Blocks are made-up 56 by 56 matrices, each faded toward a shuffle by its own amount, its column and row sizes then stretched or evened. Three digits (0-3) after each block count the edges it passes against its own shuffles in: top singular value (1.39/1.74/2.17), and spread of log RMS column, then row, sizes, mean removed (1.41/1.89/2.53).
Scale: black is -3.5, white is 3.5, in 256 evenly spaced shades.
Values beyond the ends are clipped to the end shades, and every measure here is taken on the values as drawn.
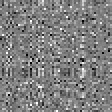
3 2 0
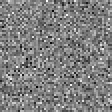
2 0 0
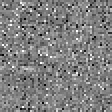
1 0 1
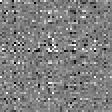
2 2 3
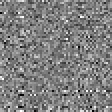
2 1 2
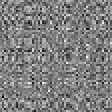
3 2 2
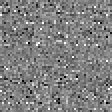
0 0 2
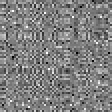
3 0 0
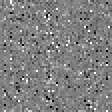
0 2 0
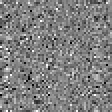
2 1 0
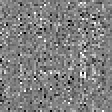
1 3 1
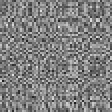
3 1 0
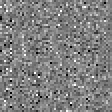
0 2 0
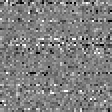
2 0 3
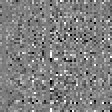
2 3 2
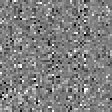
2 2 0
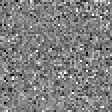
0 1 1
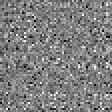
2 1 1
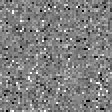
0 1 1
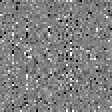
2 2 0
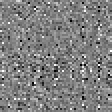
2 2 1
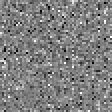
0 2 0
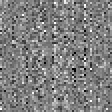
2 3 0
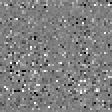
1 1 2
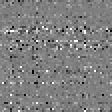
0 1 3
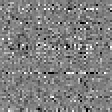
2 2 3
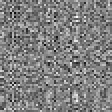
3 2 1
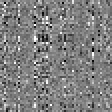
3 3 1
